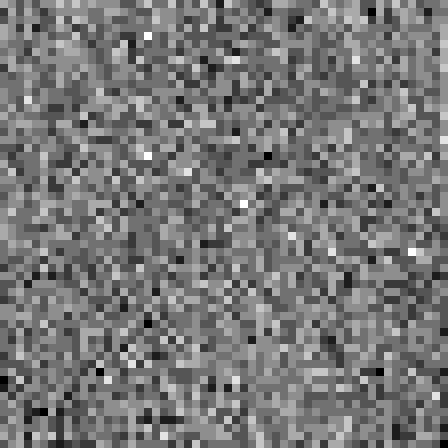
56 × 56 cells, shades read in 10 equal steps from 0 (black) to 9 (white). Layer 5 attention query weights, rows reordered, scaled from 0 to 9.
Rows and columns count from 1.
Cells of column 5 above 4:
18
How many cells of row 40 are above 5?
8
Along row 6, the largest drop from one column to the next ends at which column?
17
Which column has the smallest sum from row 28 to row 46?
56
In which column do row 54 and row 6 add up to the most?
44
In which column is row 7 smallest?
30
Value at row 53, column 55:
5
